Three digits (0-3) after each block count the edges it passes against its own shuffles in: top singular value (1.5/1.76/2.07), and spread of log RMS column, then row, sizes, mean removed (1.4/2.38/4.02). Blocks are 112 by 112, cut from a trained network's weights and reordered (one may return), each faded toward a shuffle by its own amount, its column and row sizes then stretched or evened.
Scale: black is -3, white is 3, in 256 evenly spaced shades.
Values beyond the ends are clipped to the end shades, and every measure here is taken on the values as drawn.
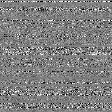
0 0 3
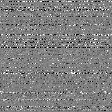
1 0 3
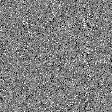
0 1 0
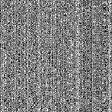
3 1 1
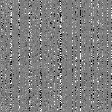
2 3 0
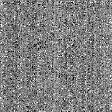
1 1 1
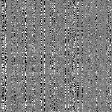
2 3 0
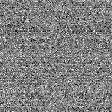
2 0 0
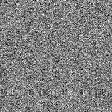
2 0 0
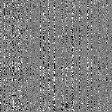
1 3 2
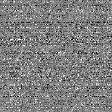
2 1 2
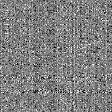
2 0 2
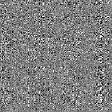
3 2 2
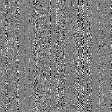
3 3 0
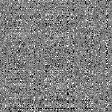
2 2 1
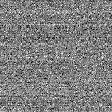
2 0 0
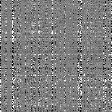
3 3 1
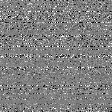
0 0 3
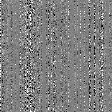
1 3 0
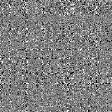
2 2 2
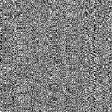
3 2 0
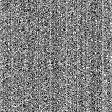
2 0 0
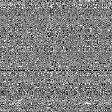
3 1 2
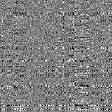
3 2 2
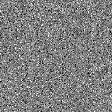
2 1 0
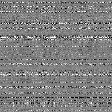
3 1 3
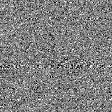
2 0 2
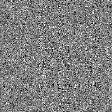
0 2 1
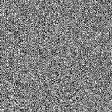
2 1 0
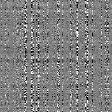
3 3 0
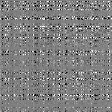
3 2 3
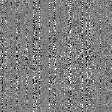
3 3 2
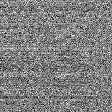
2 0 0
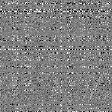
0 2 3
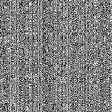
3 0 1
